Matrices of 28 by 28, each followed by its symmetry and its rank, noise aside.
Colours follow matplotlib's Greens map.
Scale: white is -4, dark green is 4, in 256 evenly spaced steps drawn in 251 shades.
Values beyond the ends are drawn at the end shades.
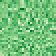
no symmetry, rank four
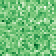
no symmetry, rank six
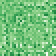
symmetric, rank six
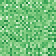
symmetric, rank four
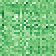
no symmetry, rank five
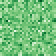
antisymmetric, rank six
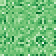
symmetric, rank four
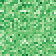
no symmetry, rank six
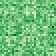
no symmetry, rank five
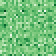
no symmetry, rank four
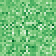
no symmetry, rank four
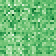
no symmetry, rank six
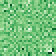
symmetric, rank four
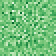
antisymmetric, rank six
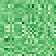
no symmetry, rank four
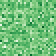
no symmetry, rank six
